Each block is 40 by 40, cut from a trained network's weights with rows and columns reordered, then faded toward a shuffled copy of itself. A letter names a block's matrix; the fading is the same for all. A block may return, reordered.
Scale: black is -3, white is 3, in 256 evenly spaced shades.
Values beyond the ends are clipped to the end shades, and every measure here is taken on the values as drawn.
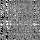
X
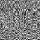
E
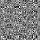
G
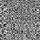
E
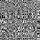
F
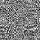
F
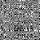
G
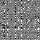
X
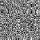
F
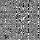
X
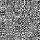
F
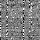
X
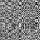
E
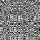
E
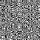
F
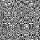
G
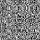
E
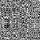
F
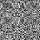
E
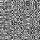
E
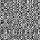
E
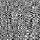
F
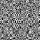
E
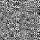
G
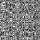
F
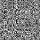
F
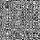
F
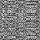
E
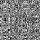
F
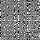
X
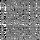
X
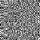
F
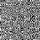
F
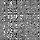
X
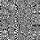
G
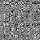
G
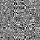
G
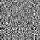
F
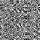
F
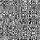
F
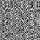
E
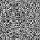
E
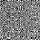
F
